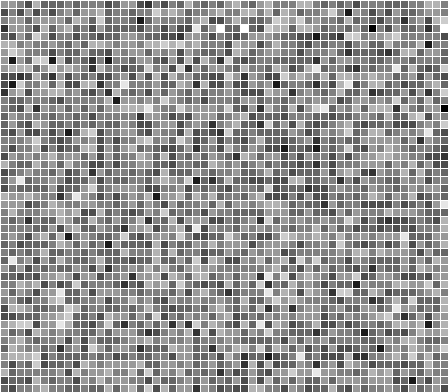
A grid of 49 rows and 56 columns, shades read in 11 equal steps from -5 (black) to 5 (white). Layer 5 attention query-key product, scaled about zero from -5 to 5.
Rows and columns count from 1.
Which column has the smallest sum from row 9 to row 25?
13
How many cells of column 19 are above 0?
22
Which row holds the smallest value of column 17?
35
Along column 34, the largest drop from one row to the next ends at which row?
36
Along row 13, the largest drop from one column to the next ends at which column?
15
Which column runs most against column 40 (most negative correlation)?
5
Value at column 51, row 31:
2
